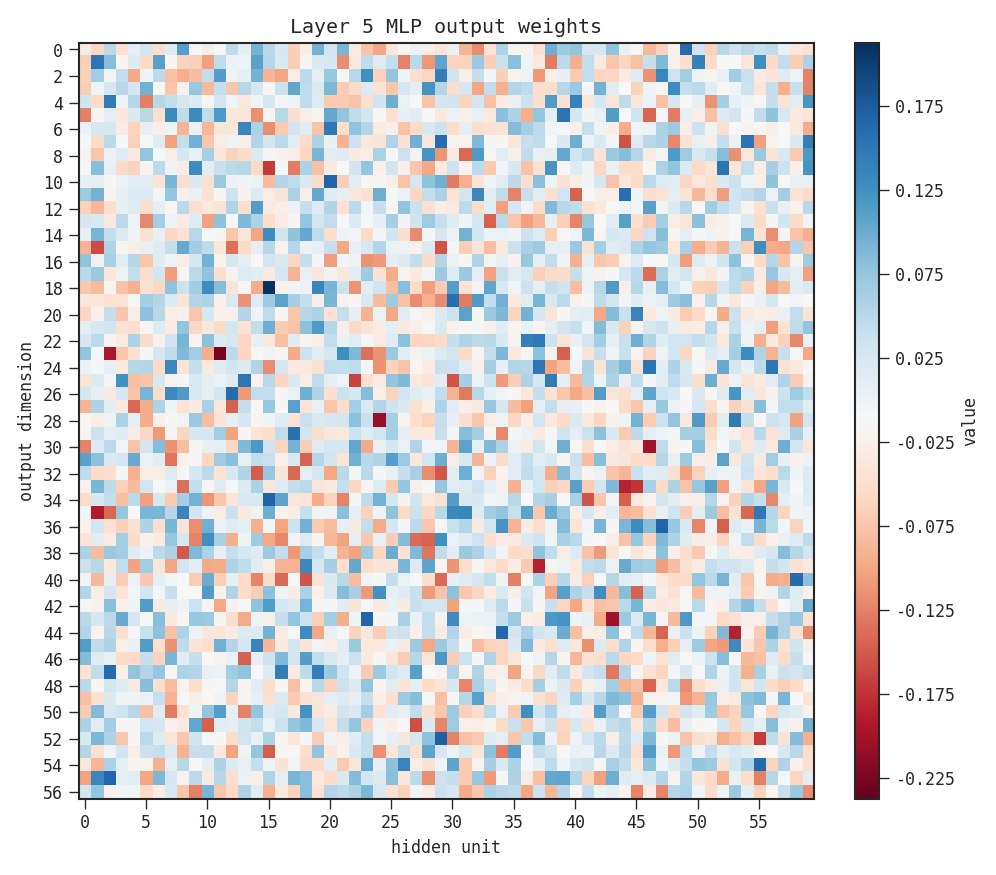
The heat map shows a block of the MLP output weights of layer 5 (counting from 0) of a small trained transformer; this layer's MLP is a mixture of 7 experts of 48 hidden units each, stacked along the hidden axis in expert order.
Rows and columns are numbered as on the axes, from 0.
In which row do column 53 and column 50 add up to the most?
28
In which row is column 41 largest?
14
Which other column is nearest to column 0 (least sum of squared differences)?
12
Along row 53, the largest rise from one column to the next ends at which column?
35
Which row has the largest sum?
47
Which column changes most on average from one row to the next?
46
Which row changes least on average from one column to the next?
21
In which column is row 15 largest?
55
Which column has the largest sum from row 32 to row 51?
18
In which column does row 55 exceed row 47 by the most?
43
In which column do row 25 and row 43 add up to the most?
38
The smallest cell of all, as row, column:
23, 11
